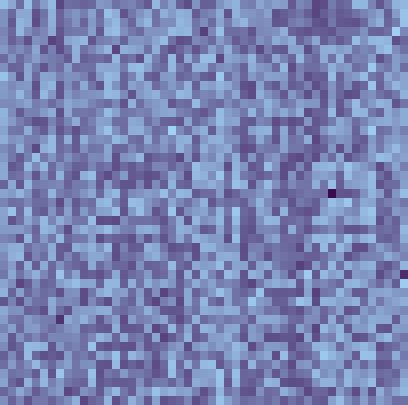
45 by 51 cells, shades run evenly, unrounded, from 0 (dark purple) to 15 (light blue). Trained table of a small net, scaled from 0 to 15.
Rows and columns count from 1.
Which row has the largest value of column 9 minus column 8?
36
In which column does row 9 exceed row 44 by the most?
42
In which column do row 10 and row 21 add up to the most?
47
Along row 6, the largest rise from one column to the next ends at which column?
16
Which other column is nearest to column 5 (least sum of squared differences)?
35
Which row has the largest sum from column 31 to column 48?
34
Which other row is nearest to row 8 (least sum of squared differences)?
15
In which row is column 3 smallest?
32
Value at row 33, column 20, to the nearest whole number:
10
